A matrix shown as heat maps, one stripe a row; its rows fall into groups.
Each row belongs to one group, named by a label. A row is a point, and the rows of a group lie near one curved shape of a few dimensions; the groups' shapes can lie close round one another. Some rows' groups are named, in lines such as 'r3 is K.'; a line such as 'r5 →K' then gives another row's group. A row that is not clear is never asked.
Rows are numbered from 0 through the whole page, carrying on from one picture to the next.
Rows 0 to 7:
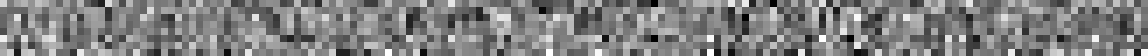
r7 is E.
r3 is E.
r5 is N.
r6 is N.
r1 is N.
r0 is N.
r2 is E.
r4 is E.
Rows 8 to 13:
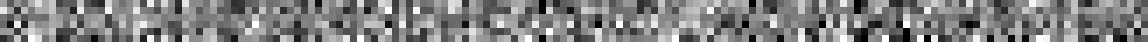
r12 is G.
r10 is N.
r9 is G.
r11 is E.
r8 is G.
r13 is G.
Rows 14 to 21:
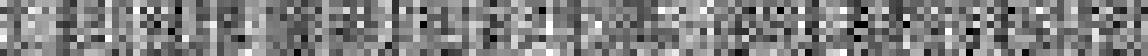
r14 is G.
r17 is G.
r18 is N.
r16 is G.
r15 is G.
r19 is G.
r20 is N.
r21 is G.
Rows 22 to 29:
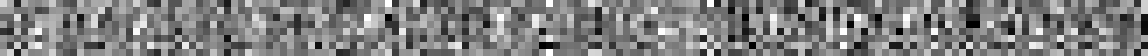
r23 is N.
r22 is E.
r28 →G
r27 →E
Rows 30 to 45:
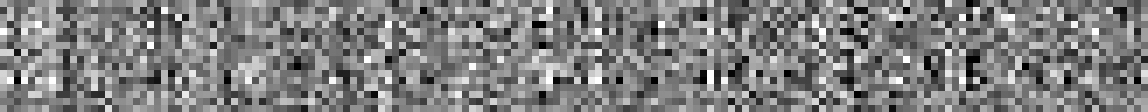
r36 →N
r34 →N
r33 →N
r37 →N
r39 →G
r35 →G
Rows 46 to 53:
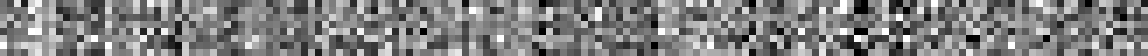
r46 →G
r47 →G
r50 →G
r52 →N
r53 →G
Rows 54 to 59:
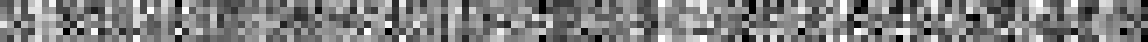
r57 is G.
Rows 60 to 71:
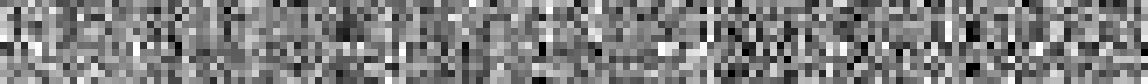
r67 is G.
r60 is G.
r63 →N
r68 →N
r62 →G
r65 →N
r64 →N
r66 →G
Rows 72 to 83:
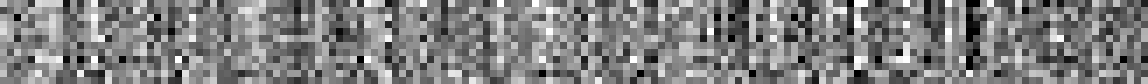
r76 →N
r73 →G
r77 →N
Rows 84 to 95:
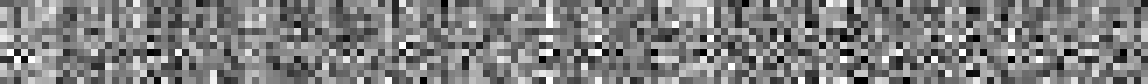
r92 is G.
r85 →N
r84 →G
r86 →G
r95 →G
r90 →N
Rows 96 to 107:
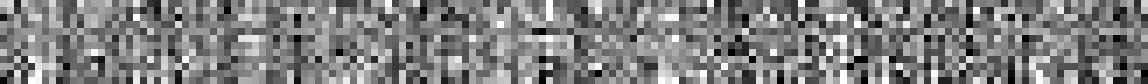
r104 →G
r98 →G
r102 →E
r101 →G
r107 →G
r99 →E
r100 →N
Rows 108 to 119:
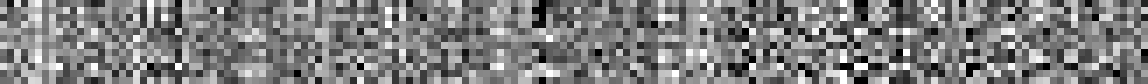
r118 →G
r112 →E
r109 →N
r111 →N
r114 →N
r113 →G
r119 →G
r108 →G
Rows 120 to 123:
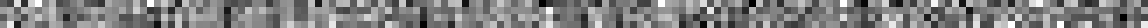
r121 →E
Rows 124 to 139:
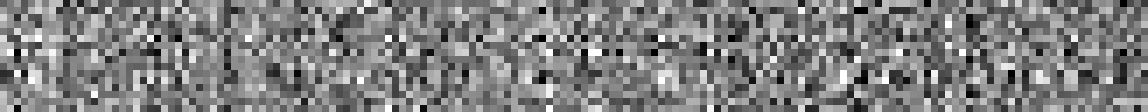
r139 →E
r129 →N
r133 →E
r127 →N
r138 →N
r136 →G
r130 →N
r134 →G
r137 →N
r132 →N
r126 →N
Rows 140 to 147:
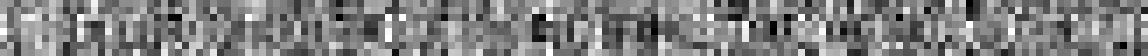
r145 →N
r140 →N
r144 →N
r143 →N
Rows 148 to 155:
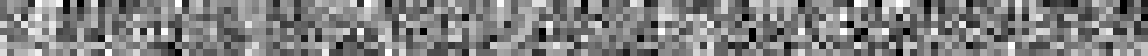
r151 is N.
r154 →E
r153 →G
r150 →G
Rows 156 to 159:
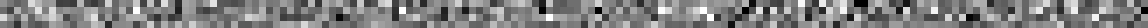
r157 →G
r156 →G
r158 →N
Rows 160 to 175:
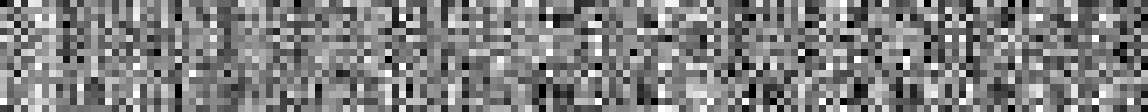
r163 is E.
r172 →G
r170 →N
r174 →N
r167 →G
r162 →G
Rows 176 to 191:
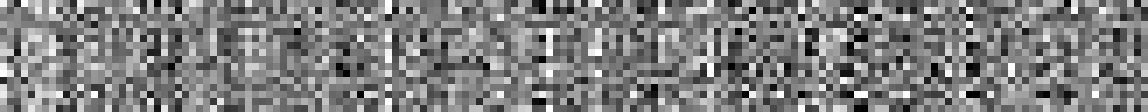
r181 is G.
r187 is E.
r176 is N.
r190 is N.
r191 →G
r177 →G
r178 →E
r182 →N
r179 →N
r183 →E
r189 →E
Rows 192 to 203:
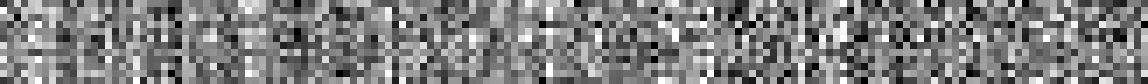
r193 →N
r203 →G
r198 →N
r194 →N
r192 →G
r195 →G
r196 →G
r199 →N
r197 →G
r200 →N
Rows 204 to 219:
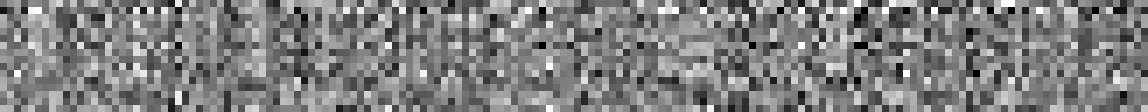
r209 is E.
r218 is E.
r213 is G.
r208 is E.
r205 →G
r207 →G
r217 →E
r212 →E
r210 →G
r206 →G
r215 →N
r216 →N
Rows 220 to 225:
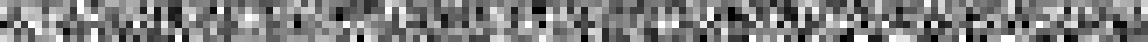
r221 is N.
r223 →G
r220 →N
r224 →E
